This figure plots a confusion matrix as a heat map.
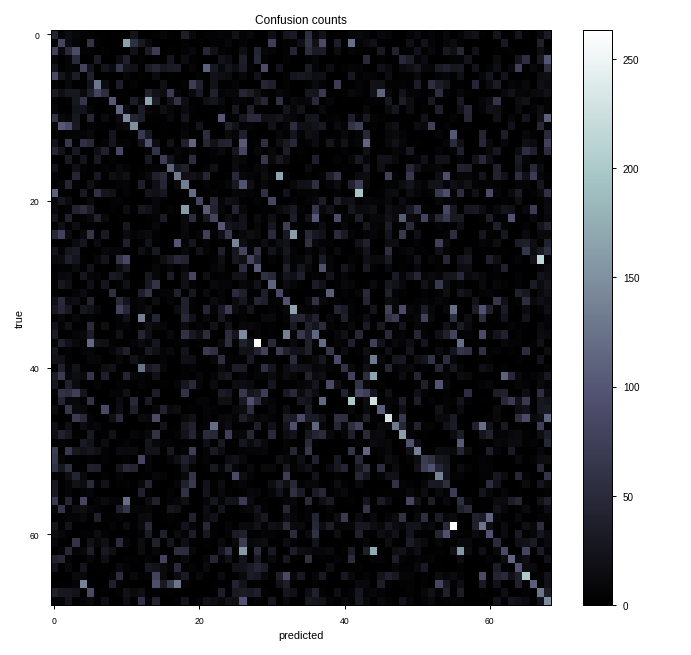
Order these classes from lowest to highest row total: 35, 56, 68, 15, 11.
35, 15, 68, 11, 56
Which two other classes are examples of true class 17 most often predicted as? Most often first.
31, 54
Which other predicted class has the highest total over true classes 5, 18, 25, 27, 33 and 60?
67
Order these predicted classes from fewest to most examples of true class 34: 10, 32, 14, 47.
32, 10, 14, 47
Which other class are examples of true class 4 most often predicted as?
21
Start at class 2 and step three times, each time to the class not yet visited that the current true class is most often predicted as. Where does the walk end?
26
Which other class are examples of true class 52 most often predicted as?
51
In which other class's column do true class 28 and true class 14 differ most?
37
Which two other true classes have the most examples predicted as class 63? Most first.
22, 44
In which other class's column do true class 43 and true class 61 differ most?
42
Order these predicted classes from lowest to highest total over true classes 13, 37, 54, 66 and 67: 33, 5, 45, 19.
45, 33, 19, 5
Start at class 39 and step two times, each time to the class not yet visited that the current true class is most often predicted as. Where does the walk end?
41
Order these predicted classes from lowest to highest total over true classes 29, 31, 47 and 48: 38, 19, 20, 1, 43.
20, 1, 43, 38, 19
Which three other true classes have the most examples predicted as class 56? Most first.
62, 37, 49
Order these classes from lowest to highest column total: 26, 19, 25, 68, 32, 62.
62, 25, 19, 32, 68, 26
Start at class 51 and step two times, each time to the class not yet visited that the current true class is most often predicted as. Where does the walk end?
55
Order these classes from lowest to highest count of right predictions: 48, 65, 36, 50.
36, 50, 48, 65
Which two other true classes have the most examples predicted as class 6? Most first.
7, 19
